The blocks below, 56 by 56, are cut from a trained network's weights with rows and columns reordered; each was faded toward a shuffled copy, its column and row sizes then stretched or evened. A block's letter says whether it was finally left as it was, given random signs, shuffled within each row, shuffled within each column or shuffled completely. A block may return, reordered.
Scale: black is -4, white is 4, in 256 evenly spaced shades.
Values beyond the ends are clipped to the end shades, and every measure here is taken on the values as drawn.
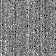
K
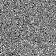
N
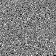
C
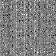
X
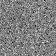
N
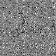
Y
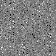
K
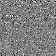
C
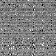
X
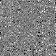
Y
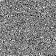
C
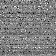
C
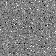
N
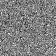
N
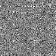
Y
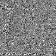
Y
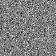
K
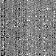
X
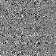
Y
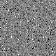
K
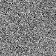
C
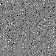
K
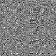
X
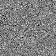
C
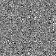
Y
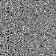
Y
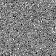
N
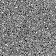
N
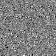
C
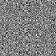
X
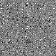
Y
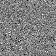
N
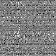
X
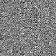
X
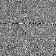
Y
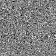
C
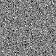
K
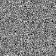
Y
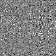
Y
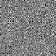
X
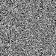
K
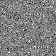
N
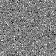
N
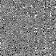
Y
